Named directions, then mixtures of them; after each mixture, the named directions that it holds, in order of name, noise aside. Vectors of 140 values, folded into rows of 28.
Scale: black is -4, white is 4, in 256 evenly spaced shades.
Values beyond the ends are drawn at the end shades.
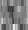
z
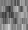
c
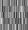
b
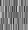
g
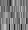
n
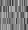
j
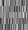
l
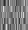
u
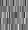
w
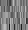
n.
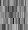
g, u, z.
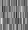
b.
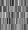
j, l, w.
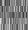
l.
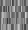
j, w.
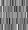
j, l.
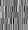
g.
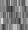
b, z.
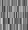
b, g.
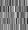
j.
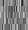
g, l, z.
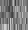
c, n.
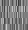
b, g, u.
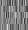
j, w.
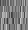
n, u, w.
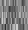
l, w, z.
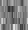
z.
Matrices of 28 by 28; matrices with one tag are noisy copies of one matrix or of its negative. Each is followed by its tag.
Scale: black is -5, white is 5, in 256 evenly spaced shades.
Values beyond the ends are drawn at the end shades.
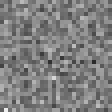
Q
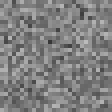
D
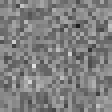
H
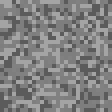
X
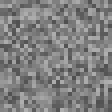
H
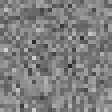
H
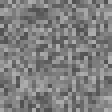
H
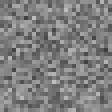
X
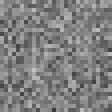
D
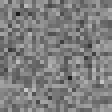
D
